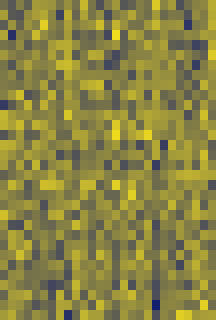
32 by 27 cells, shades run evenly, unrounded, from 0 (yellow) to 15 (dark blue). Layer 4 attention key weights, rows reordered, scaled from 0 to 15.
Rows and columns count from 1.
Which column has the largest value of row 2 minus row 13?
3
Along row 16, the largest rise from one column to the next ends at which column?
27
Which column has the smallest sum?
26
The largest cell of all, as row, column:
31, 20
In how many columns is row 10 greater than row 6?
14
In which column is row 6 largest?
15
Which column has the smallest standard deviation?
21
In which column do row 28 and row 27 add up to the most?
9
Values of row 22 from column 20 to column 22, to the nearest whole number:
9 5 8
